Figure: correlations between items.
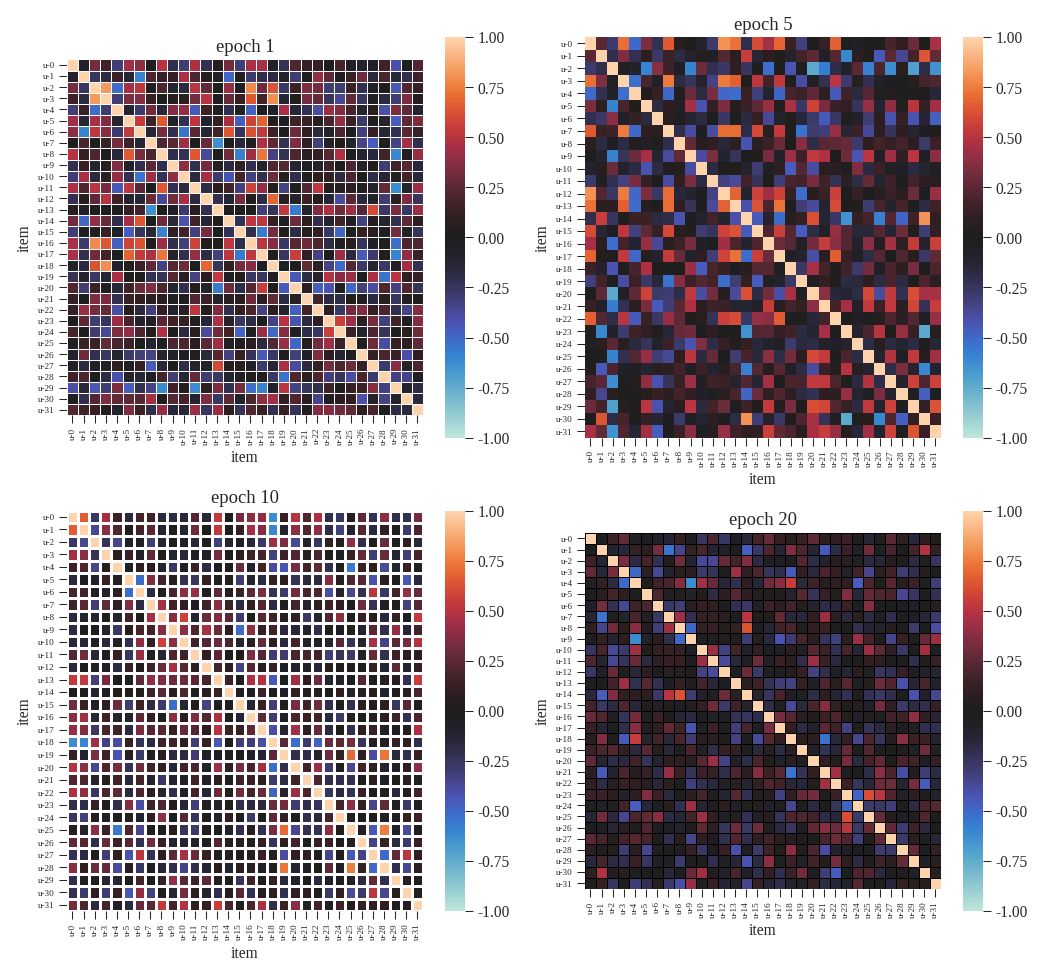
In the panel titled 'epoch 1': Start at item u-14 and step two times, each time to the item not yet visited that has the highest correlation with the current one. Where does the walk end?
u-16
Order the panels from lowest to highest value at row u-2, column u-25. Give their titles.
epoch 5, epoch 20, epoch 1, epoch 10
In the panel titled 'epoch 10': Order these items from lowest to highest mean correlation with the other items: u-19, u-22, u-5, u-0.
u-5, u-19, u-22, u-0
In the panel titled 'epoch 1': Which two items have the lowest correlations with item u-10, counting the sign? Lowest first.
u-6, u-14
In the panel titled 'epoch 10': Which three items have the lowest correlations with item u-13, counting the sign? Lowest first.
u-18, u-2, u-30
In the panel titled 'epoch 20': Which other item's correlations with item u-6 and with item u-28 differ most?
u-5
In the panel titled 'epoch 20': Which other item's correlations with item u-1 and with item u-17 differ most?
u-7
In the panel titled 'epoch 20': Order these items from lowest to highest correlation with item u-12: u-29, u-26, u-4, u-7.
u-26, u-4, u-29, u-7
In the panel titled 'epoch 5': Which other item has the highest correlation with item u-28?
u-23
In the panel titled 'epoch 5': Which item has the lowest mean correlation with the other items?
u-2
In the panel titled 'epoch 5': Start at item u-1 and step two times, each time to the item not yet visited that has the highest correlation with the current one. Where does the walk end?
u-14
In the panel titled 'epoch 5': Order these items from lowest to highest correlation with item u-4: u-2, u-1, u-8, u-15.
u-15, u-1, u-2, u-8
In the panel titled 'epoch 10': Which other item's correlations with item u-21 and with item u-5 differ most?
u-6
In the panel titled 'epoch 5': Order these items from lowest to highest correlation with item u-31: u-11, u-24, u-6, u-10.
u-6, u-24, u-10, u-11
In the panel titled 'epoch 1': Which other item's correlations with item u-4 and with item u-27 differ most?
u-7
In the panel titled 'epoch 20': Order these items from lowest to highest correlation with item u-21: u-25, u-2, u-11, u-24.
u-25, u-2, u-24, u-11
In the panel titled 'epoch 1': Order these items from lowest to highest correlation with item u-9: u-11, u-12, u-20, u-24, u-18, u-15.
u-11, u-20, u-24, u-15, u-18, u-12
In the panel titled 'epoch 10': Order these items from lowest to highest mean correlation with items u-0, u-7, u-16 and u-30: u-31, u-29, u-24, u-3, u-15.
u-24, u-29, u-15, u-3, u-31
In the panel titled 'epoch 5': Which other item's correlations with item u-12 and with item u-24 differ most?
u-0
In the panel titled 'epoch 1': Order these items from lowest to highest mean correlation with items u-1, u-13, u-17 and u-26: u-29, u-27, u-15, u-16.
u-15, u-29, u-16, u-27
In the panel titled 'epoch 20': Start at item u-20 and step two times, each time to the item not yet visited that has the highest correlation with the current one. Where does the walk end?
u-10
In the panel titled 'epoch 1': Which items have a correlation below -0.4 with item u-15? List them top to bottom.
u-5, u-8, u-17, u-24
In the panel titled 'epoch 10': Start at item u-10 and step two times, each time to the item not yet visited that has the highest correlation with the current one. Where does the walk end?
u-31
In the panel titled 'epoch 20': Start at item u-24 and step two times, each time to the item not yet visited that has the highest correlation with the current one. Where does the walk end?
u-31
